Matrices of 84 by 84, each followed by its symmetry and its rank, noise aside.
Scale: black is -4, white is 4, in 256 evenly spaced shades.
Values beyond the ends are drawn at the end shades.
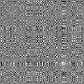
symmetric, rank three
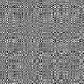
no symmetry, rank three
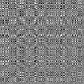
antisymmetric, rank two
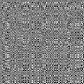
no symmetry, rank three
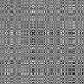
symmetric, rank two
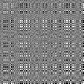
symmetric, rank one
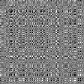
symmetric, rank three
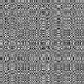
no symmetry, rank three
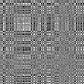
symmetric, rank one
